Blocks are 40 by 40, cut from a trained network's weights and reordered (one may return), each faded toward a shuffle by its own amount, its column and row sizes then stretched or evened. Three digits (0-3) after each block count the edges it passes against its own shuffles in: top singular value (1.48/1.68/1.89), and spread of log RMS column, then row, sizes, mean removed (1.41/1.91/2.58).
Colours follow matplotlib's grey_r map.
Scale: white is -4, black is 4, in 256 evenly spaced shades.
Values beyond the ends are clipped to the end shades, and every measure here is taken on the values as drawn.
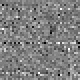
0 0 2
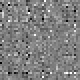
2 2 1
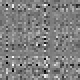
3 3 2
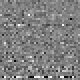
3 0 2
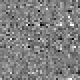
2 1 1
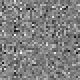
0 2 1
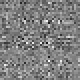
2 2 2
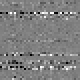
3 0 3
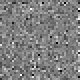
0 1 1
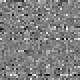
2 0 2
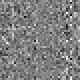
0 2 1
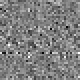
1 0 1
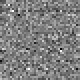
0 0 1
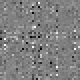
0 2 1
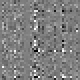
3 3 1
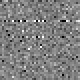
2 0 1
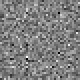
1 0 0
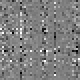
0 3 2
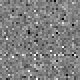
0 1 0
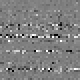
2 0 3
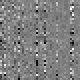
2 3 0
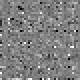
0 2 2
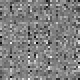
0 3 1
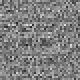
2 0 1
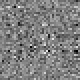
2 1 1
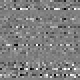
0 0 3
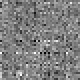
3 2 1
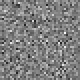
1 1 0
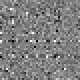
2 1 1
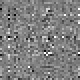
0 2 2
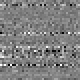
2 0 3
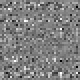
0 1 3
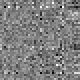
3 2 1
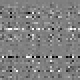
3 2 3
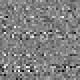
2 0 2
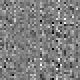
2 3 0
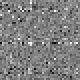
2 1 1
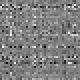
2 2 3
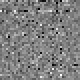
0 1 1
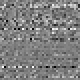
3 1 3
